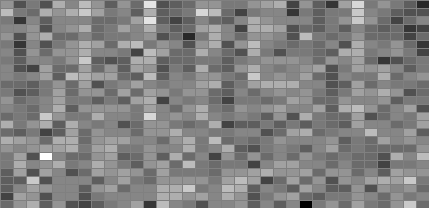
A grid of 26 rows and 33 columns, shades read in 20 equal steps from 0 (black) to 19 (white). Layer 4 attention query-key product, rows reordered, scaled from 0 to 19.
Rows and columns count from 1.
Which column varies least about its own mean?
25
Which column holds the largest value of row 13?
12
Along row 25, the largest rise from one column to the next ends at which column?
2
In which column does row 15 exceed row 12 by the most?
4
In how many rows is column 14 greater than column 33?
15
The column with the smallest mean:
26
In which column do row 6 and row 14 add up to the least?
33
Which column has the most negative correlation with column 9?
28
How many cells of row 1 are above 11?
7
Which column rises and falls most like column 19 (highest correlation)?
32
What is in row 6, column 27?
6
